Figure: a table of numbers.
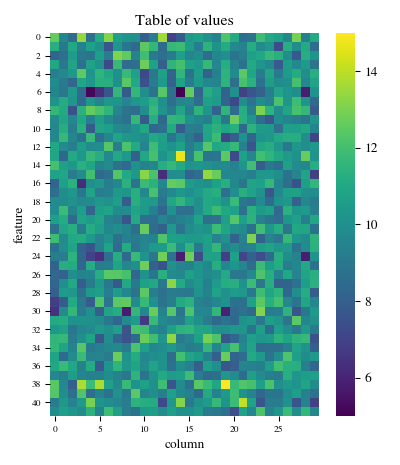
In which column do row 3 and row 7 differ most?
25
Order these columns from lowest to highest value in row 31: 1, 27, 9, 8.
8, 9, 1, 27
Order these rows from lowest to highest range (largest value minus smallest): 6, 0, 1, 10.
10, 1, 0, 6
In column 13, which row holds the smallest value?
0
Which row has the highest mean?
38
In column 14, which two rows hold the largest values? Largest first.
13, 40
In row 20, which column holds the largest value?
20
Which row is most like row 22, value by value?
14
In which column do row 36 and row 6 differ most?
4
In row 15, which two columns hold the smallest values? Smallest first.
12, 29
